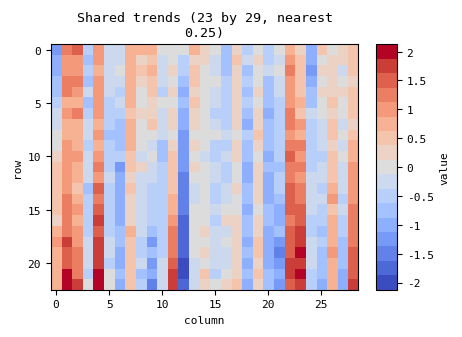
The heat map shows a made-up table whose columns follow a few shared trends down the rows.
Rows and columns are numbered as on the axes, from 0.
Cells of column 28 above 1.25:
4
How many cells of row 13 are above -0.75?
24
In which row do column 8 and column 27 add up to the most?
0
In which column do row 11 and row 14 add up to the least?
12
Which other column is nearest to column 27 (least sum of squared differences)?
25
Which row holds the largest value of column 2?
22
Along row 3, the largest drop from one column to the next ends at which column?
3
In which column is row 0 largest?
2
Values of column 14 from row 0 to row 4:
0.25 0.25 0 0 0
